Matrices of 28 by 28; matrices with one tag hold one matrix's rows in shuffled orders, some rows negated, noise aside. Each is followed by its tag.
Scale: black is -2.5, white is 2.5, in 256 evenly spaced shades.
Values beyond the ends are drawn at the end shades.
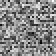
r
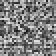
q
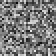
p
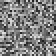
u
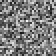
u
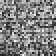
r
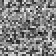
p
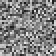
u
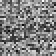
r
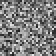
u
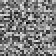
q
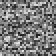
p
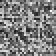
q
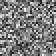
u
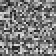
q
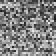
r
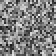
u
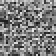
q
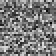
q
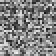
q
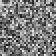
u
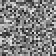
u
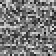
r
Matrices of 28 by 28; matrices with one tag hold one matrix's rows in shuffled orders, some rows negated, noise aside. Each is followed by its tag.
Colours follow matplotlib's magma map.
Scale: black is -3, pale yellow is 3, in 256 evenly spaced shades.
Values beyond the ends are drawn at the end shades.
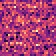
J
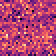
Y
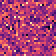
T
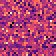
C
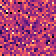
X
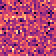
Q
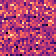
J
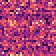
J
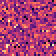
T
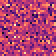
T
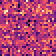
Y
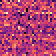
Y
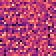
Q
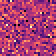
T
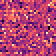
Q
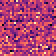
J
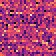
J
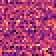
J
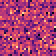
C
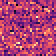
J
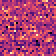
J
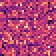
Q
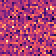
C
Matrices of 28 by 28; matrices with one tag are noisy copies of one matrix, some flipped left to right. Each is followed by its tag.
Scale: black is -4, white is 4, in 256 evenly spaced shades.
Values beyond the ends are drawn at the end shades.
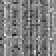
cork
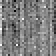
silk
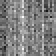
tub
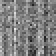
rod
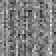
cork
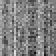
rod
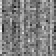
silk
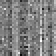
rod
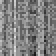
rod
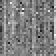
silk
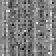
cork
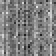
cork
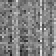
rod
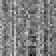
rod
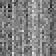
tub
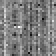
cork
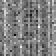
cork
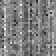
cork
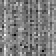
cork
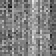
tub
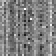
cork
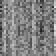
silk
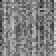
silk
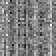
cork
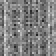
cork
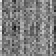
silk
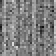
silk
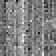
tub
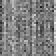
silk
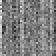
silk
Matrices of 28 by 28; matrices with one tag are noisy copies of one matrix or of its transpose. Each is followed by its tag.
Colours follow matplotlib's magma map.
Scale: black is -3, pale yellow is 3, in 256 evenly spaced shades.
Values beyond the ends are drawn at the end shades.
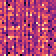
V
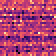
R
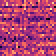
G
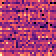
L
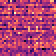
V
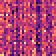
R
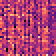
V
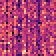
G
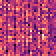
V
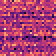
R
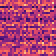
G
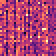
V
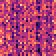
R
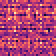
V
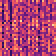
L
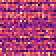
L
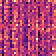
L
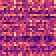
R
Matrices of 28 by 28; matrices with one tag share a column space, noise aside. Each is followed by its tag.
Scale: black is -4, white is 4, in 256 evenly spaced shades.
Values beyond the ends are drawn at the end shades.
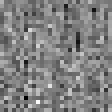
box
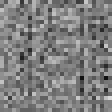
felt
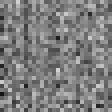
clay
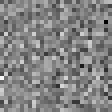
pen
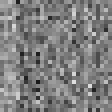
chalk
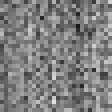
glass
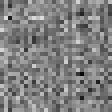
chalk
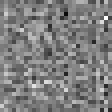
chalk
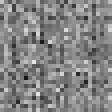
glass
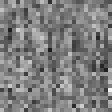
box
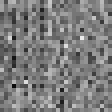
clay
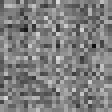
felt
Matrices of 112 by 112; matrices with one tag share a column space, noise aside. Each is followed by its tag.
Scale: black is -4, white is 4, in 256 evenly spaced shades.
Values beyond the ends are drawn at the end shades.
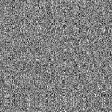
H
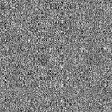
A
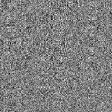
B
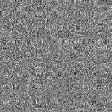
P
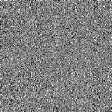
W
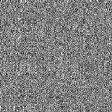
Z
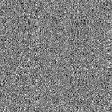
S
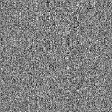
B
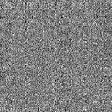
S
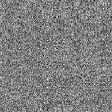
S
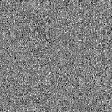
S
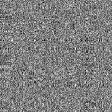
A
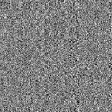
S
